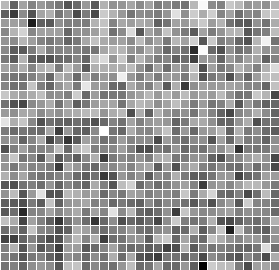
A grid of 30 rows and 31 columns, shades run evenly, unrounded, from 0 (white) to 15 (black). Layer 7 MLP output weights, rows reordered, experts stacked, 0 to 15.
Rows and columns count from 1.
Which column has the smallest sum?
15
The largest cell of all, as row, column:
30, 23
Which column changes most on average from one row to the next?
2
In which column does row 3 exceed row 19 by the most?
4
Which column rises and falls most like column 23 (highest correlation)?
17
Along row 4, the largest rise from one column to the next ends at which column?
16
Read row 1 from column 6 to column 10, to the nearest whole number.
7 8 10 9 6
